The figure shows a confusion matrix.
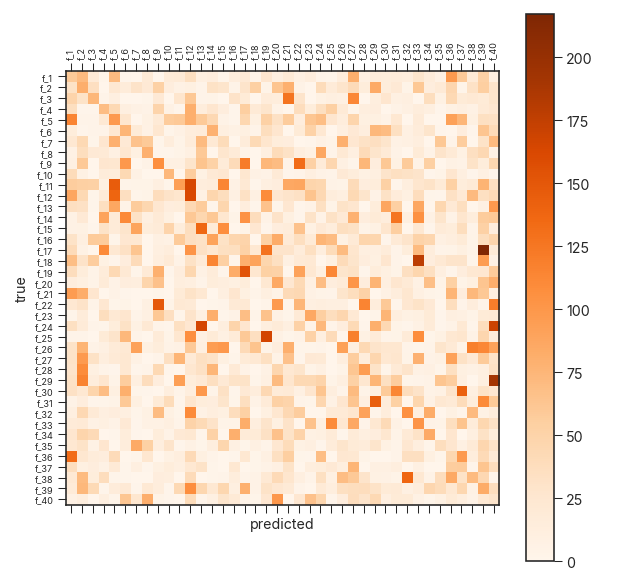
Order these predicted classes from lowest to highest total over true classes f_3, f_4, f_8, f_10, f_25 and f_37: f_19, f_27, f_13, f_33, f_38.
f_38, f_13, f_33, f_19, f_27
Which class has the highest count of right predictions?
f_12
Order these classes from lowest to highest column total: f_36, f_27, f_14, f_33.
f_14, f_36, f_33, f_27
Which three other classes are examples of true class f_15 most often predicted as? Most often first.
f_13, f_7, f_22
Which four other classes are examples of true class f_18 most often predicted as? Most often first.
f_33, f_14, f_39, f_17
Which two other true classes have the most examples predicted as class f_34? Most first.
f_32, f_20
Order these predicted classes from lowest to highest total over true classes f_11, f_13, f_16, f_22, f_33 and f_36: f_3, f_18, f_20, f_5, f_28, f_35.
f_18, f_35, f_3, f_28, f_20, f_5
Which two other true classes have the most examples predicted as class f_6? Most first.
f_14, f_9
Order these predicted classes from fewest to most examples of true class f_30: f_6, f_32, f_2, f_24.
f_2, f_32, f_24, f_6
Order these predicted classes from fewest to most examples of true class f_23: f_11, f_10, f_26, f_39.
f_11, f_39, f_10, f_26
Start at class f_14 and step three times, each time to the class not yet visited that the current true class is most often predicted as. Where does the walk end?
f_40
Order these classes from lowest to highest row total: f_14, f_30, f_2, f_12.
f_2, f_30, f_14, f_12
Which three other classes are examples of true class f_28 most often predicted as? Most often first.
f_2, f_14, f_27
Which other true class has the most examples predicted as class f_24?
f_8
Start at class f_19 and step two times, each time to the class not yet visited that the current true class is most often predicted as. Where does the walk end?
f_39
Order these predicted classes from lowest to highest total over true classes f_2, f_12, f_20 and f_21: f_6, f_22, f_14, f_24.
f_6, f_14, f_22, f_24
